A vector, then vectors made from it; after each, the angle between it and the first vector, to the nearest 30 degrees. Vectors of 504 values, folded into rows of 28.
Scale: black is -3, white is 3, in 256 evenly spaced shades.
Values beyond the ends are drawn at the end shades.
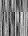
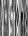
150 degrees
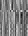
150 degrees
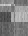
90 degrees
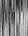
30 degrees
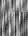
150 degrees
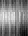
120 degrees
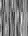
30 degrees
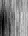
60 degrees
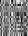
120 degrees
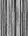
120 degrees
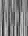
30 degrees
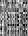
120 degrees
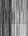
60 degrees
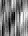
30 degrees
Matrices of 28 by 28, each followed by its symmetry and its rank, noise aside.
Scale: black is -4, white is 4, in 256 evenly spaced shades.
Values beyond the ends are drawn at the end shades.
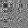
symmetric, rank three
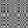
no symmetry, rank one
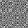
symmetric, rank three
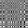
no symmetry, rank one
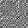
symmetric, rank three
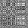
no symmetry, rank two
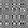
no symmetry, rank one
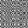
no symmetry, rank two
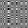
no symmetry, rank one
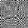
symmetric, rank two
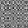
no symmetry, rank two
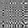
antisymmetric, rank two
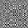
no symmetry, rank three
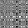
antisymmetric, rank two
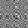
antisymmetric, rank two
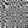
symmetric, rank three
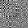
symmetric, rank two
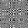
antisymmetric, rank two
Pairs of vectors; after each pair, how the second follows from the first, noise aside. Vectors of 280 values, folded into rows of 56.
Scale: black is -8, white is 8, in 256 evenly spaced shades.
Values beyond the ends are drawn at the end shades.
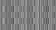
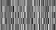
scaled up.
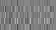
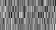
wrapped around, negated, scaled up.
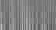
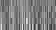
scaled up.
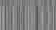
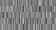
shuffled.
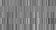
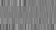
reversed, partly zeroed.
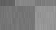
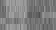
wrapped around.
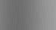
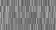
shuffled.
